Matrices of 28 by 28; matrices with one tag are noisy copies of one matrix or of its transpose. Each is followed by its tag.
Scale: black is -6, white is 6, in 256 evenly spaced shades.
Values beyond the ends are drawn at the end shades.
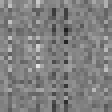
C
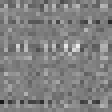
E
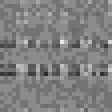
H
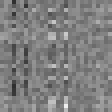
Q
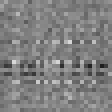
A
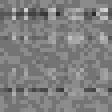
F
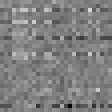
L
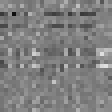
Q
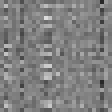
E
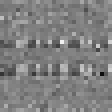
H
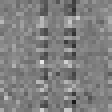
H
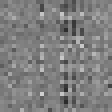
A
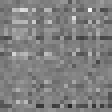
L
